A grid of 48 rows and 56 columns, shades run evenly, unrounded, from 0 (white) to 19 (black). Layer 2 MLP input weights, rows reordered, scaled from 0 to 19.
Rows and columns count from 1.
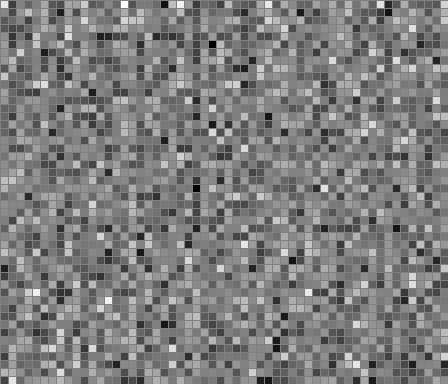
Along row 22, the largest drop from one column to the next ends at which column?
15
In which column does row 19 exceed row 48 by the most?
2
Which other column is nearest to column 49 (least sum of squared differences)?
38
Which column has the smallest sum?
17
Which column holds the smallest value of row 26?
12
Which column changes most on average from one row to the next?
31
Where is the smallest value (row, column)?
1, 16
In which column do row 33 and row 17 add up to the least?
52
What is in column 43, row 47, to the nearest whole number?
9
